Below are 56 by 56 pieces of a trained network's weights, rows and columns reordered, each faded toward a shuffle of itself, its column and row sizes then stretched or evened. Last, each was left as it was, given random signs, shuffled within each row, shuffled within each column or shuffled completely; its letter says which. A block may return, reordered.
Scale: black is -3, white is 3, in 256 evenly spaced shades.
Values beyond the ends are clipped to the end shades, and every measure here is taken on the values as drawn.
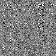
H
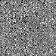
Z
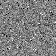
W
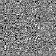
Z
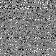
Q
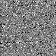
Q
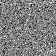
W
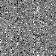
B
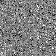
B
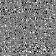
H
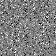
B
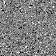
Q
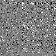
H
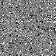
H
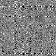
Z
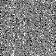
B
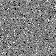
W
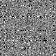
H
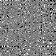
Z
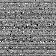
Q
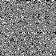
Q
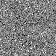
W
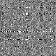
Z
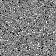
W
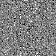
B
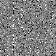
B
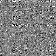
H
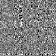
Z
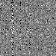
H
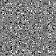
Z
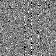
B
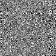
H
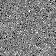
W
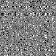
Z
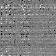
Z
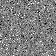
W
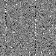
B
